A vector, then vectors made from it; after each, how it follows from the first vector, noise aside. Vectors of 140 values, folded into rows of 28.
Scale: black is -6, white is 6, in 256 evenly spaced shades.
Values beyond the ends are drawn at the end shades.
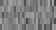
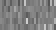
negated, partly zeroed.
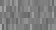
reversed, negated, shrunk.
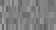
reversed, negated, shrunk.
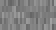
negated, shrunk.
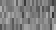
wrapped around.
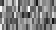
reversed, negated, scaled up.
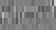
negated, partly zeroed.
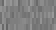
reversed, negated, shrunk.
